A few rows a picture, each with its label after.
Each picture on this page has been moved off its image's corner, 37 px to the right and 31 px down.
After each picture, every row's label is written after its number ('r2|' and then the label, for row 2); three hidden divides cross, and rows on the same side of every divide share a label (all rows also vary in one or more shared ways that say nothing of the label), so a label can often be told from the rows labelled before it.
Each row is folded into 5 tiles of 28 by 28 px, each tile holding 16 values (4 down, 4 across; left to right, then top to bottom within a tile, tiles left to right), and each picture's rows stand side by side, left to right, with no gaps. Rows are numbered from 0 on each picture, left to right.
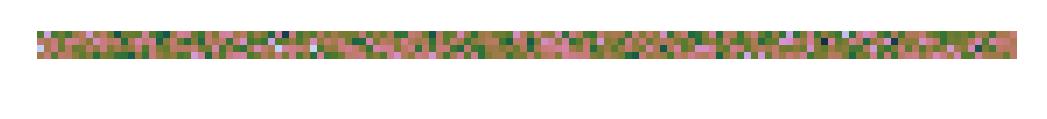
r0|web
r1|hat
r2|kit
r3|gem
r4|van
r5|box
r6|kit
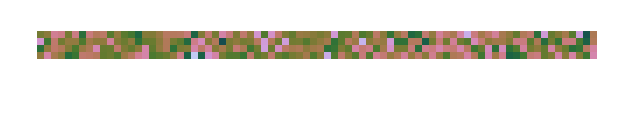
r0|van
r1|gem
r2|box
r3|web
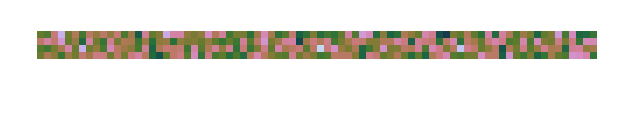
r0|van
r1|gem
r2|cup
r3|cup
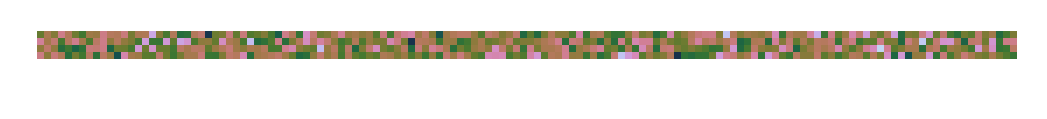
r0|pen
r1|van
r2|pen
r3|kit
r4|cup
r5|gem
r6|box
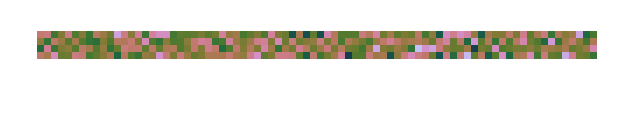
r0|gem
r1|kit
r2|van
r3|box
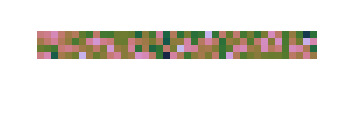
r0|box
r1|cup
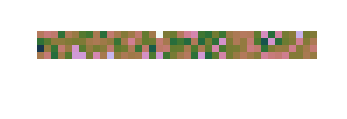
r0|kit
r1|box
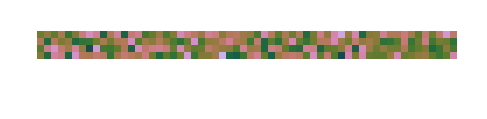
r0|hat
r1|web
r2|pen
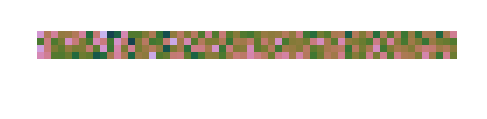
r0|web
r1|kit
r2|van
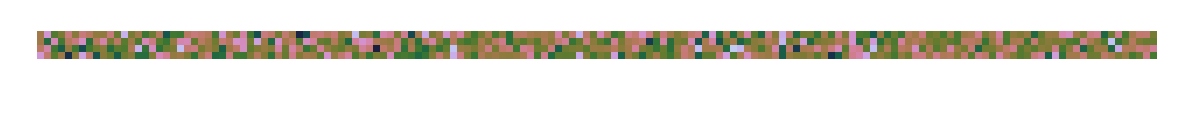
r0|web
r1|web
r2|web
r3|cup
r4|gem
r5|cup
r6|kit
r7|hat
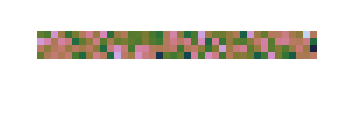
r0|van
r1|gem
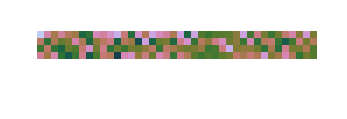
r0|pen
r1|van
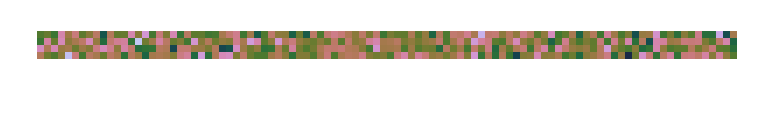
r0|cup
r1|box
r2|box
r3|pen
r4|box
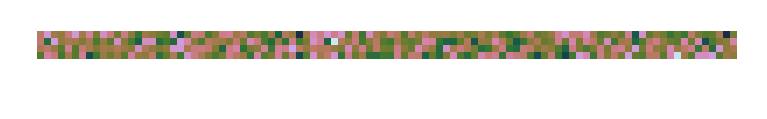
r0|pen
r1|van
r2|pen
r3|cup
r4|kit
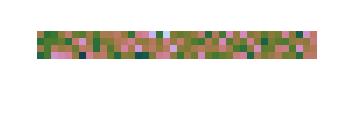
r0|gem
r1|van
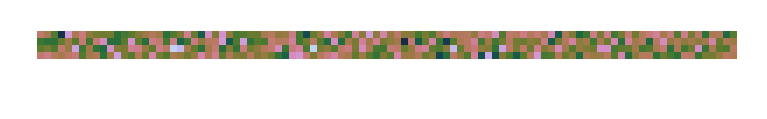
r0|kit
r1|cup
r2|van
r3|pen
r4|web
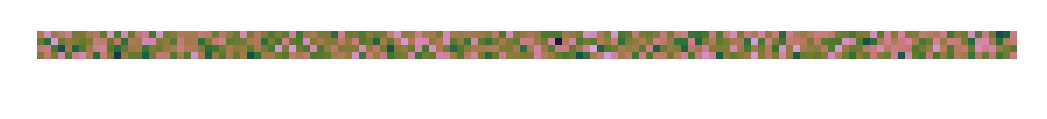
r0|web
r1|pen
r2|gem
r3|van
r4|van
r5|pen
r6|pen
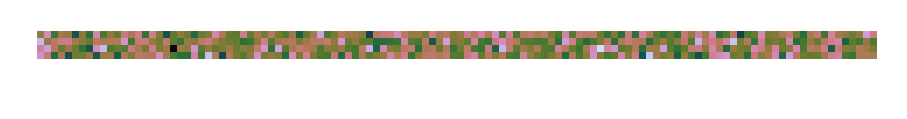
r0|web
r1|gem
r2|gem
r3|pen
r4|cup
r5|hat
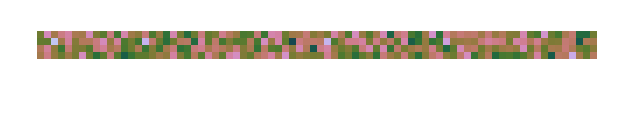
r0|web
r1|hat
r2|pen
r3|web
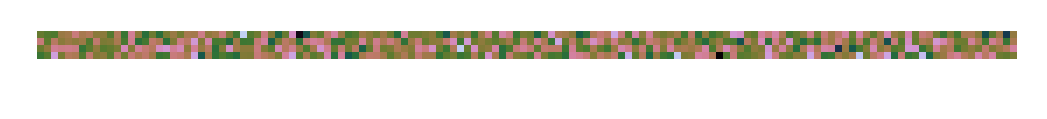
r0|hat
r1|pen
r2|box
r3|cup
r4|van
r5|cup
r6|box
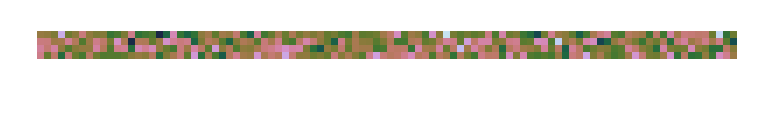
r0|pen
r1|hat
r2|hat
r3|cup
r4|cup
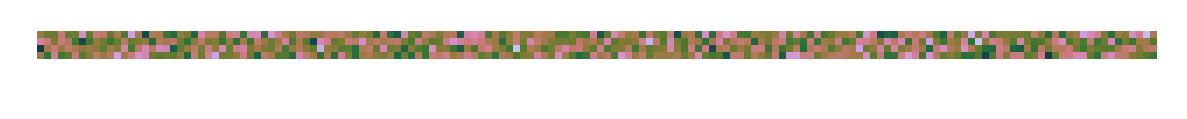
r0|hat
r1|gem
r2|web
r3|van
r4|box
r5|hat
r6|cup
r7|van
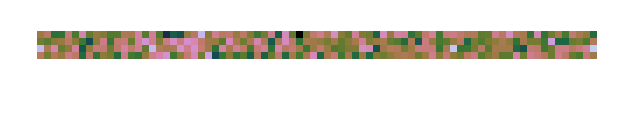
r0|cup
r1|pen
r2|pen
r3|hat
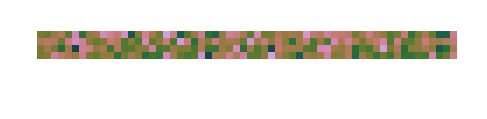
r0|pen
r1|van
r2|web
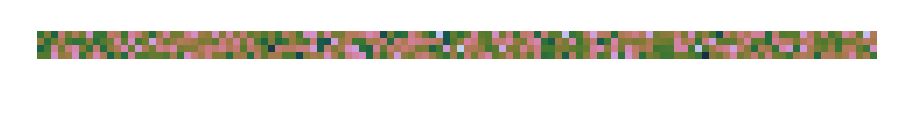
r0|hat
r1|van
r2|kit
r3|web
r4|gem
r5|pen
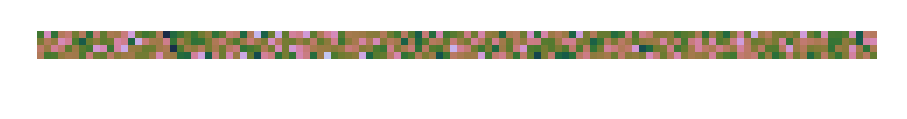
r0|cup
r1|hat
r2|box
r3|web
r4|kit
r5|pen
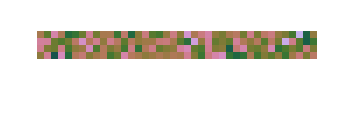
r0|box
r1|web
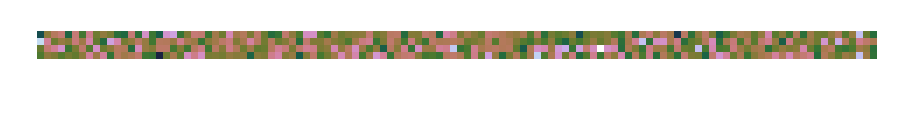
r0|van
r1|van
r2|hat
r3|hat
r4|web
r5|cup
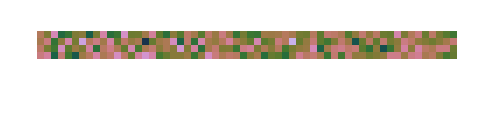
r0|box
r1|cup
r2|hat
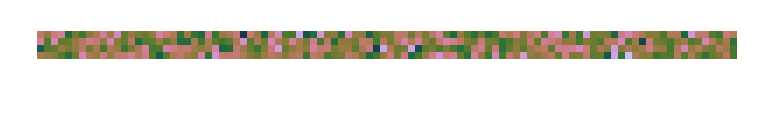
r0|van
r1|kit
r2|cup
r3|hat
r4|gem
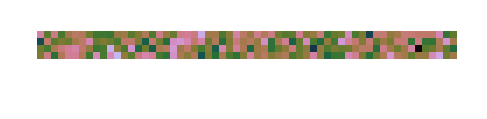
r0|kit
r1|pen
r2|cup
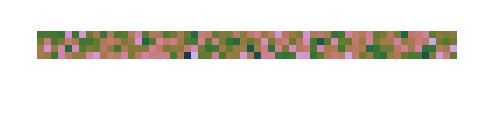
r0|kit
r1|gem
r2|cup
